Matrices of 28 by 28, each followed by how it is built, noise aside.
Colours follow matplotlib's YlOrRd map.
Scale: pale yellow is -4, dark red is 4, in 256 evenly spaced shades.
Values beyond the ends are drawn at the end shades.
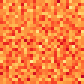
repeating columns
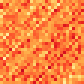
Hankel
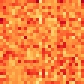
blocks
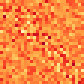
banded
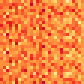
repeating rows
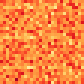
repeating rows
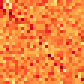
banded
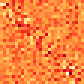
banded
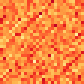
Hankel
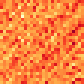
Hankel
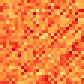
Hankel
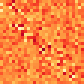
banded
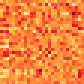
low rank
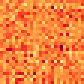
low rank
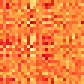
low rank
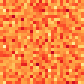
repeating rows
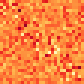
banded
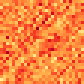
Hankel
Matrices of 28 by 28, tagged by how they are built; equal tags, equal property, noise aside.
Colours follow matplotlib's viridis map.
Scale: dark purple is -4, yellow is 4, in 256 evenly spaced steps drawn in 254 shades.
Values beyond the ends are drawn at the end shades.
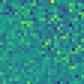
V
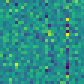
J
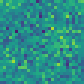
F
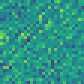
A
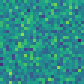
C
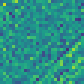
A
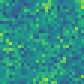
F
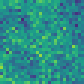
F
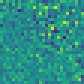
V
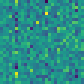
J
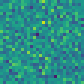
C
